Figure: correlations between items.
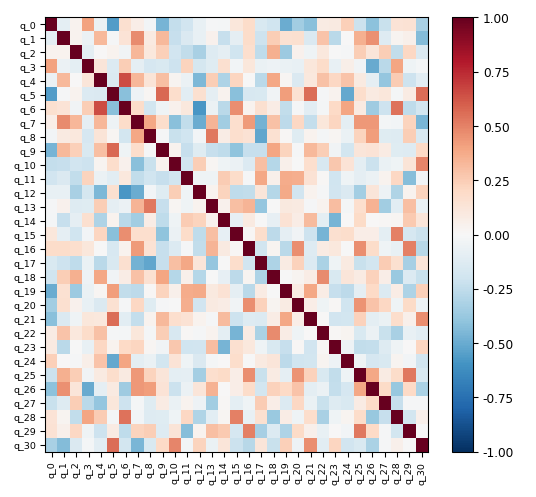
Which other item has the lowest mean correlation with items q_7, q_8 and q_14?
q_17
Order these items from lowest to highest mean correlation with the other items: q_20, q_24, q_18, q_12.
q_12, q_24, q_18, q_20
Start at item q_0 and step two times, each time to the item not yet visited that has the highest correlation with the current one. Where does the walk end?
q_28
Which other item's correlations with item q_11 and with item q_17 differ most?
q_10
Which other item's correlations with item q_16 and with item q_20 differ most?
q_0
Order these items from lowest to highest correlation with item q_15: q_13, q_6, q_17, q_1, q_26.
q_1, q_26, q_17, q_13, q_6
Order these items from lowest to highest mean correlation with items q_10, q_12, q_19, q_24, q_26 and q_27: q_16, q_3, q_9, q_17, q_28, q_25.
q_3, q_28, q_16, q_25, q_9, q_17
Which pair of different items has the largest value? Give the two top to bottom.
q_4, q_6
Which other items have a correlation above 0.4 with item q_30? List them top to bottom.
q_5, q_10, q_21
